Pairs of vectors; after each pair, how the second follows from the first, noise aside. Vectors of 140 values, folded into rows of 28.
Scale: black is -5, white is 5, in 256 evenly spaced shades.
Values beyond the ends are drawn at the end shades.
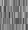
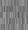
reversed, shrunk.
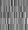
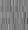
negated, shrunk.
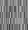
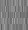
wrapped around, negated, shrunk.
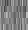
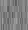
wrapped around, negated, shrunk.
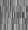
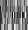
scaled up.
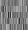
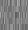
wrapped around, negated, shrunk.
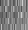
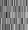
reversed, negated.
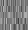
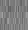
wrapped around, negated, shrunk.
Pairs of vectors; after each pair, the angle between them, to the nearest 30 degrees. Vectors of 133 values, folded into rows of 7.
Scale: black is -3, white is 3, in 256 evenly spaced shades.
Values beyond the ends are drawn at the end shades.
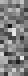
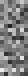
30 degrees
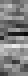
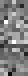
120 degrees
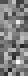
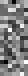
90 degrees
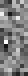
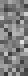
90 degrees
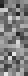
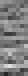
120 degrees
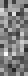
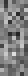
30 degrees
